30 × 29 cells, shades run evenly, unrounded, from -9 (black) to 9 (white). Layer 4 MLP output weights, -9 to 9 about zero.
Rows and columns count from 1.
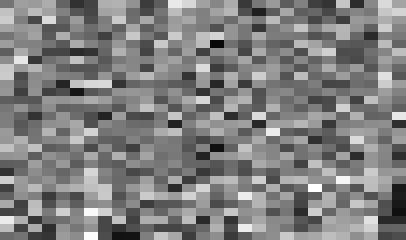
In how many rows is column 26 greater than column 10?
17
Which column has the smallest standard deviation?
21
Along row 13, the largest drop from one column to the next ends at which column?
16
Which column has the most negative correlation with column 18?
29
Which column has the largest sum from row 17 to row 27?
7
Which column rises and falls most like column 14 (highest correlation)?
9
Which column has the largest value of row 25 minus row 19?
14
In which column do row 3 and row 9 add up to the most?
1
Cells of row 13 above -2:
20
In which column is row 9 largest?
15
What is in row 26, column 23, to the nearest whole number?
2
